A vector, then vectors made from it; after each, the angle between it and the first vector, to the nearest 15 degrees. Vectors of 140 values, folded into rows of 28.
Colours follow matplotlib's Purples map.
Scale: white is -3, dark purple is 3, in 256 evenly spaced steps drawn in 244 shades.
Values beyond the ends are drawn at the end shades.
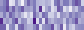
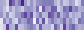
165 degrees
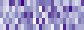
165 degrees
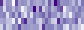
75 degrees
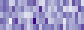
45 degrees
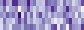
105 degrees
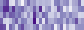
30 degrees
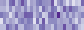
150 degrees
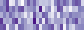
15 degrees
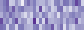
15 degrees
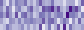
120 degrees
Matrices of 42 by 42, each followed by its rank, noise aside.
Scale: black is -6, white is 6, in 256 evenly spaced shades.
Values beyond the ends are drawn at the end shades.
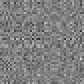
four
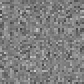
six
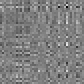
two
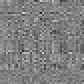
five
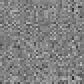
six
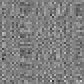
four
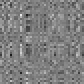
three
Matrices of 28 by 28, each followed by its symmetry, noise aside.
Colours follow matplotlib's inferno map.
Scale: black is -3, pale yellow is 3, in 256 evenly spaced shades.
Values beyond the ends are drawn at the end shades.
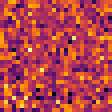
symmetric across the other diagonal.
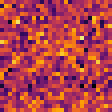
mirrored left to right.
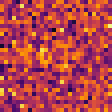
mirrored top to bottom.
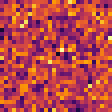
symmetric across the other diagonal.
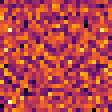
mirrored left to right.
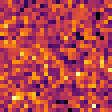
antisymmetric.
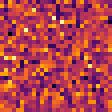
antisymmetric.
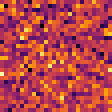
no symmetry.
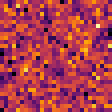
same after a half turn.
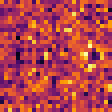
mirrored top to bottom.
